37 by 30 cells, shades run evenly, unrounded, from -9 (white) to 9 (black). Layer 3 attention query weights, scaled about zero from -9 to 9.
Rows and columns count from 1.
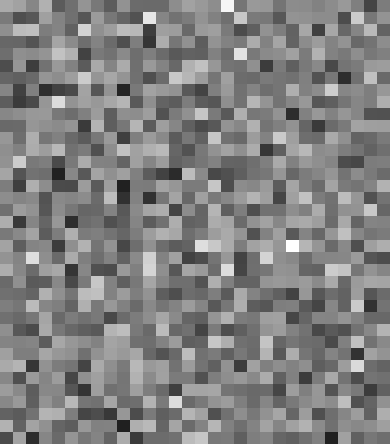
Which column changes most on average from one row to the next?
10
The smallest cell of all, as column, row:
23, 21
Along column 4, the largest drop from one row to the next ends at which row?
9
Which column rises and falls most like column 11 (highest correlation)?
1
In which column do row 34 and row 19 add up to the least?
14
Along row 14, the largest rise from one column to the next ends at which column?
3
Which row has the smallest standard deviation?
27
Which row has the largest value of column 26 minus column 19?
5
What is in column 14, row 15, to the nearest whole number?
6
